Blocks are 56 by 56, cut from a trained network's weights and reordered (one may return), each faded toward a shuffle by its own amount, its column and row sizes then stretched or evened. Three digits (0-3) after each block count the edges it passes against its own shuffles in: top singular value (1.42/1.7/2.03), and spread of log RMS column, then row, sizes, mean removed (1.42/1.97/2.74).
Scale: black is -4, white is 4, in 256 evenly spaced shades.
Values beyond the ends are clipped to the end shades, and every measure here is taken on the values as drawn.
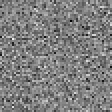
2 1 1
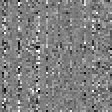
0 3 1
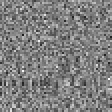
3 1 0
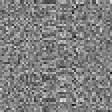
3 2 1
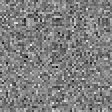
2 0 0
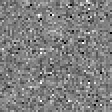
0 1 1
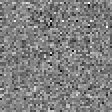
1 1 1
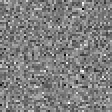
2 0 2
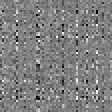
3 3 2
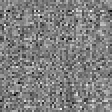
2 0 2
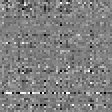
1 1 3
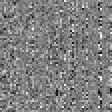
0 3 0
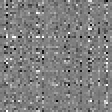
2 3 2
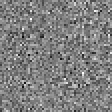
1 1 1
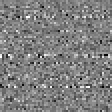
1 0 3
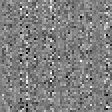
0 3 0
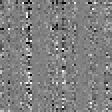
2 3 1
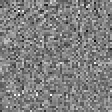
2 1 1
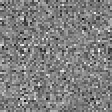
1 1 1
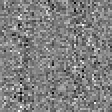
1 2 0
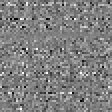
0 1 3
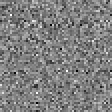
2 0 2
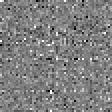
0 2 2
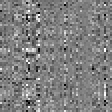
3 3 1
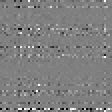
3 1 3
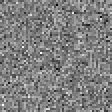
0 0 0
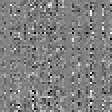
1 3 2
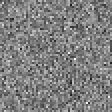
0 0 0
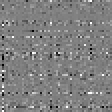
1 2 3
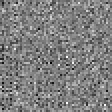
1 2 1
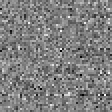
2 0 1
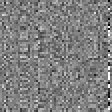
3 2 0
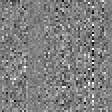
1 3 0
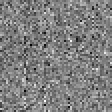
0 2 0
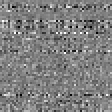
2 0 3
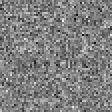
2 0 0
